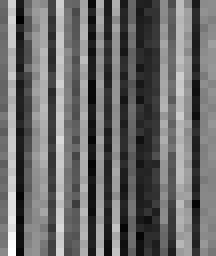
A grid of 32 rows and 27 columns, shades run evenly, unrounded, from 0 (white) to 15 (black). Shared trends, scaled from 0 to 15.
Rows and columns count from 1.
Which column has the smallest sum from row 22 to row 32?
2
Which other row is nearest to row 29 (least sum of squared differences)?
31
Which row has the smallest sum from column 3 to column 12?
9
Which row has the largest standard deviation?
32
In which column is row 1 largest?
12
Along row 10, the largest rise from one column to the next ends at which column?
3
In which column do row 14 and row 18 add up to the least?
8
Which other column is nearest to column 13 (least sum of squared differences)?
15
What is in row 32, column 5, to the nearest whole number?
6
